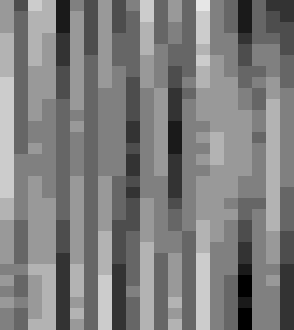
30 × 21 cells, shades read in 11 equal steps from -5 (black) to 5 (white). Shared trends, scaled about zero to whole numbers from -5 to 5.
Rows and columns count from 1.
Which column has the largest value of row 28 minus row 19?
13
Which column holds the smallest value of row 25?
18
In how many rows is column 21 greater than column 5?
19
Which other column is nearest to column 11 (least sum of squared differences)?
4
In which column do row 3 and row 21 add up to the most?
15
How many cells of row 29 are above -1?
11
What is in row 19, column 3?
1
